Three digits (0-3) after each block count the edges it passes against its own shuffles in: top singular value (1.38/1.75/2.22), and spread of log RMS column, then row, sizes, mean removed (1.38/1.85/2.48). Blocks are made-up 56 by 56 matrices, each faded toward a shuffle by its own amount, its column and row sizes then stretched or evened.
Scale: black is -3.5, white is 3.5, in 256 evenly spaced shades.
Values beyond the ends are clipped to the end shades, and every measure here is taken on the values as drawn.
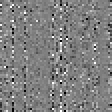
2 3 0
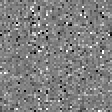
1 2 1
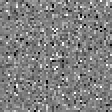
1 3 0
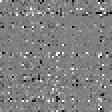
0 2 3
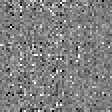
1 2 2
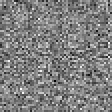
2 0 1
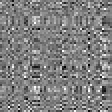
3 3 2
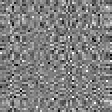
3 2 0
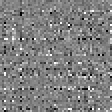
2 2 3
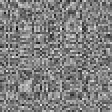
3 1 1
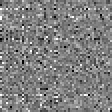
2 2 2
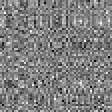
3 0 0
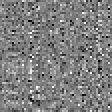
2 3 0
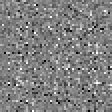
1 2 2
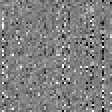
2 3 1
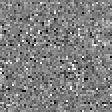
0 0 2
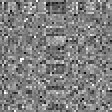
3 0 2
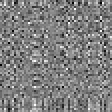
3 2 2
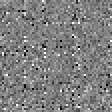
0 2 1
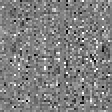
0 3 1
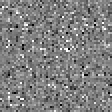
0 1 1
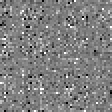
1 2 2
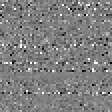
0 0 3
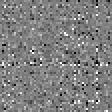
1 3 2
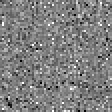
0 1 1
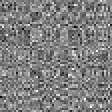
3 0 1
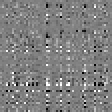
3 3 3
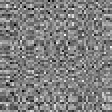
3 1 1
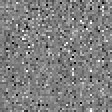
0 2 0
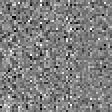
2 2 1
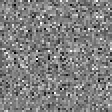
0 0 2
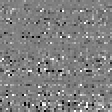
1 2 3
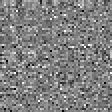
2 0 1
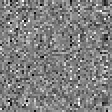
2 2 0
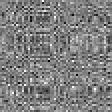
3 2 0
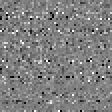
0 0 3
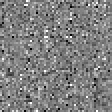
0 2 1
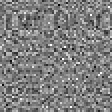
3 0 0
